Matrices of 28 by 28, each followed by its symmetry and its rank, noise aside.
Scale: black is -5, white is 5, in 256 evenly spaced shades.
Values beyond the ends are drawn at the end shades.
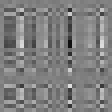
no symmetry, rank one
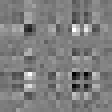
symmetric, rank one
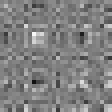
symmetric, rank two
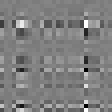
no symmetry, rank one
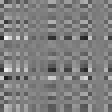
no symmetry, rank one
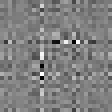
antisymmetric, rank two
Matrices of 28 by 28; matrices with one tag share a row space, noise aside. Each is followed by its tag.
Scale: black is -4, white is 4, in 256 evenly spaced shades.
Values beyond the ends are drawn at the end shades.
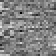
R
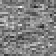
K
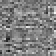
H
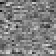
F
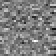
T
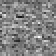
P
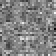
H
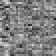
R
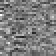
F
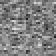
P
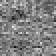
P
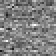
F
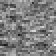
K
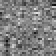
T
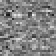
F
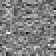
H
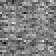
K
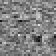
P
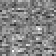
P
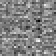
P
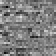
R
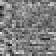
F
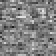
K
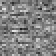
P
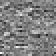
R
